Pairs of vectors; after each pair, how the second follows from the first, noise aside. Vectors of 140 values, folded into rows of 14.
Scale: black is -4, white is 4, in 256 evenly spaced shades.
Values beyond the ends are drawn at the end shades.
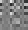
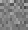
shrunk.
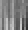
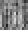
wrapped around.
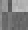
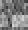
wrapped around.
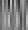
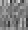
negated, partly zeroed.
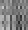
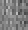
reversed, negated, shrunk.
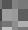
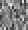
shuffled.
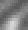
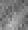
shrunk.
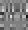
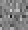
negated, partly zeroed.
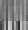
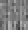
shrunk.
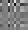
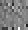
reversed, negated, partly zeroed.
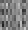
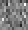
reversed, negated, partly zeroed.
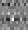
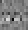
negated, partly zeroed.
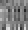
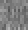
shrunk.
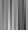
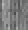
reversed, negated, shrunk.
